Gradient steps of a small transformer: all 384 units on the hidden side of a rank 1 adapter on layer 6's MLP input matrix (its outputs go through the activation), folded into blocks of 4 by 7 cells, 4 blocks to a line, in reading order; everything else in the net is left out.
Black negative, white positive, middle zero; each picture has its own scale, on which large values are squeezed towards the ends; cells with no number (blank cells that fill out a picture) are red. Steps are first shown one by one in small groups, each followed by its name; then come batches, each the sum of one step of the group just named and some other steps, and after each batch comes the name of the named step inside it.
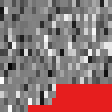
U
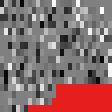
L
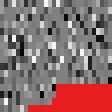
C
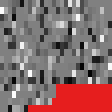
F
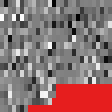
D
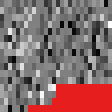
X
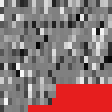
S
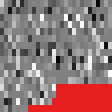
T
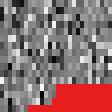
U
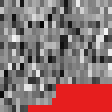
L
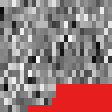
X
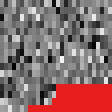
C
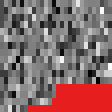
L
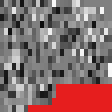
L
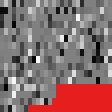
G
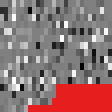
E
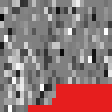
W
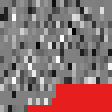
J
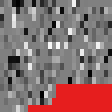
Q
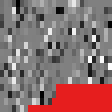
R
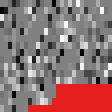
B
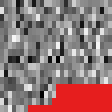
Q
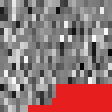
E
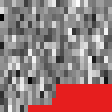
W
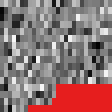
G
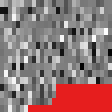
E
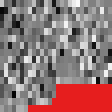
B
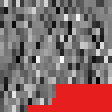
G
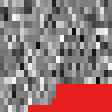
J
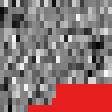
G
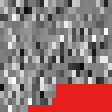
E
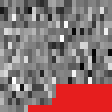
E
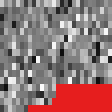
G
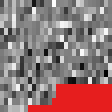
E
